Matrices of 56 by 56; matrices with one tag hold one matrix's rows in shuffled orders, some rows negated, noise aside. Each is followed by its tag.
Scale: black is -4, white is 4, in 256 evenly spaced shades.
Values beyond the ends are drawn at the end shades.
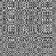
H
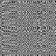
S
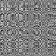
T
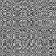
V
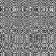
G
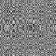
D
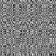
V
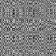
D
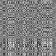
H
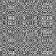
H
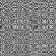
G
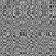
V
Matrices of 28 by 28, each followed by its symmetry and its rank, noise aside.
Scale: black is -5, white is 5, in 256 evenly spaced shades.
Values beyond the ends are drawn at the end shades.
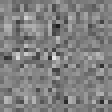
no symmetry, rank three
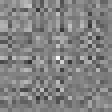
symmetric, rank three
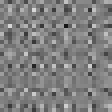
no symmetry, rank two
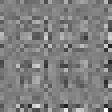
no symmetry, rank two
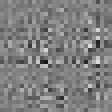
no symmetry, rank three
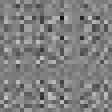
no symmetry, rank three
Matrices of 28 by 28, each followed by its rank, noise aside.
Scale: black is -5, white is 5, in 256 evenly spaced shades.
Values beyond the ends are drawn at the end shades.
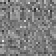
six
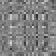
two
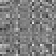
three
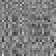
four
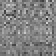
four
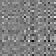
two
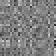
three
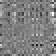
two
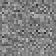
six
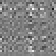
three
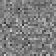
six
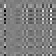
one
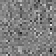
six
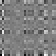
one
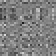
four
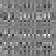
two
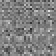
four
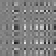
one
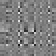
two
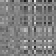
one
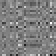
two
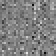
four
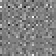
four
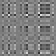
one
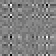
one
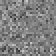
six
